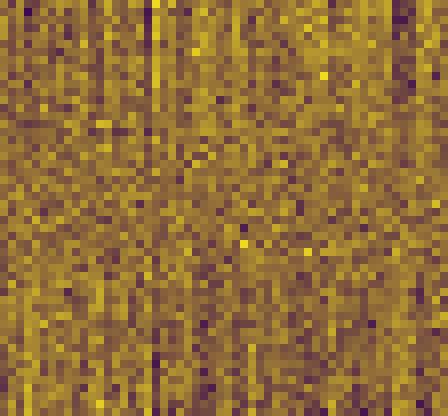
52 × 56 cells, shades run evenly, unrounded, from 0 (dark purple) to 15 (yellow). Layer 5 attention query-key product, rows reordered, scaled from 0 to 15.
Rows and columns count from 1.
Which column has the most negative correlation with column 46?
4
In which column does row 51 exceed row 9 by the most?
13
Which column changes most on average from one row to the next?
36
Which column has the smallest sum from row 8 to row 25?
19
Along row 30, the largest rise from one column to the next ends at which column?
51
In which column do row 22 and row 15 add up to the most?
17
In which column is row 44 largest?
32
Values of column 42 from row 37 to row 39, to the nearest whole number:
10 9 9
